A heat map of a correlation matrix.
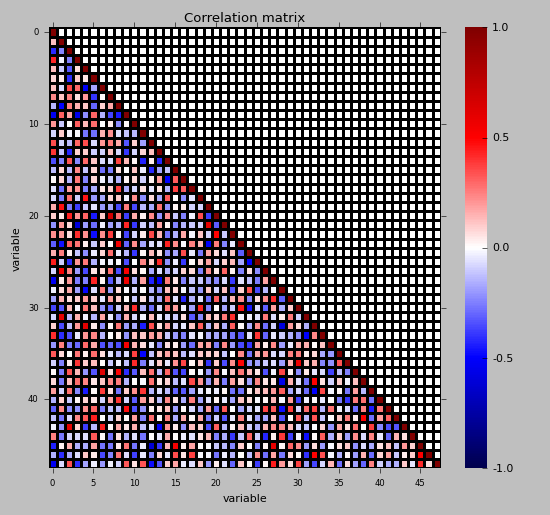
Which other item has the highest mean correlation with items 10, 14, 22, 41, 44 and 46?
32
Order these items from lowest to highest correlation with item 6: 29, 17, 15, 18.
15, 18, 29, 17
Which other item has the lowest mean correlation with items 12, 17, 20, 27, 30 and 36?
19
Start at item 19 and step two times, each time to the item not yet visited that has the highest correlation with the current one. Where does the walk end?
9
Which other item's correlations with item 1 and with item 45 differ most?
46
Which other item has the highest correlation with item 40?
8
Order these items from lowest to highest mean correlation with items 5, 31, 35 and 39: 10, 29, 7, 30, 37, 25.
7, 37, 25, 30, 29, 10
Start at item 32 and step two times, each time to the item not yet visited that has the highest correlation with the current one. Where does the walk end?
18
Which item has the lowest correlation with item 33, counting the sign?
31
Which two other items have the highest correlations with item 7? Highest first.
20, 22
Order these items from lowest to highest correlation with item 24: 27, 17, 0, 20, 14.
14, 27, 17, 20, 0
